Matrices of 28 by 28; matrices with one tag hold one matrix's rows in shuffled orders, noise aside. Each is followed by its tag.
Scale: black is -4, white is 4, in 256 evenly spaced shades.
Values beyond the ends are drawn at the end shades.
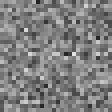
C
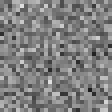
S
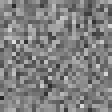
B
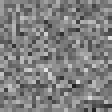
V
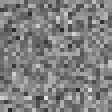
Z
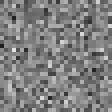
B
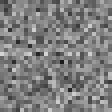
Z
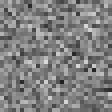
V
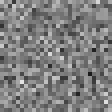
S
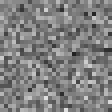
V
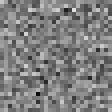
C
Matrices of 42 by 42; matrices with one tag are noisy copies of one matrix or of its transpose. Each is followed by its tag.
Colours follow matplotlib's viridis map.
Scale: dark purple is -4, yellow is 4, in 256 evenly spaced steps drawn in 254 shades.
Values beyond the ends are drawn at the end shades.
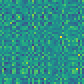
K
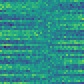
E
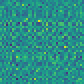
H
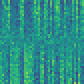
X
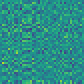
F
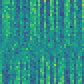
E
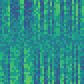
X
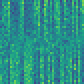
X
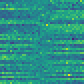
X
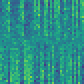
X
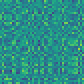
K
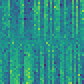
X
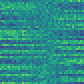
E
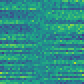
X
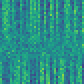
E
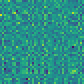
K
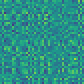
K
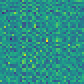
H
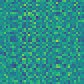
H
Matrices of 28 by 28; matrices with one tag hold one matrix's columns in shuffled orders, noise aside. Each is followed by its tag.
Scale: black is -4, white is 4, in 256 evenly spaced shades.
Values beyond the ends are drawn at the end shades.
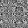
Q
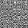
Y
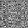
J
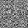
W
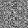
J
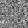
Q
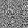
W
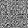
W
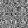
Q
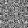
Q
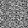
J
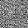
W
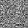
W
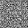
J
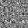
Q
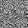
W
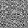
W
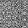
J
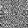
W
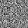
Q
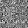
Q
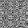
J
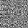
W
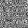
Q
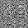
W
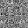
Q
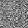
J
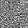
Y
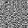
Y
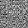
W
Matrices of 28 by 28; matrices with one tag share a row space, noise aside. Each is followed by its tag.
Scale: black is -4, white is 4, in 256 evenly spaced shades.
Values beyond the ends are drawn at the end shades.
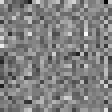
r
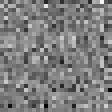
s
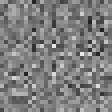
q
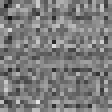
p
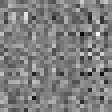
q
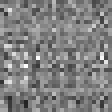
p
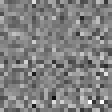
q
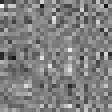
r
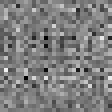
s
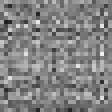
p
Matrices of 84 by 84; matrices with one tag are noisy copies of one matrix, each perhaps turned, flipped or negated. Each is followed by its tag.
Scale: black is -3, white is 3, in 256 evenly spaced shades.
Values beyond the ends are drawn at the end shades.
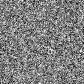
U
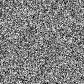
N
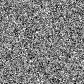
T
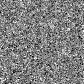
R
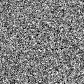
T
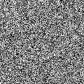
T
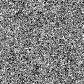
N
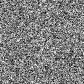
N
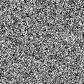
T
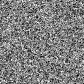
T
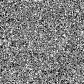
N
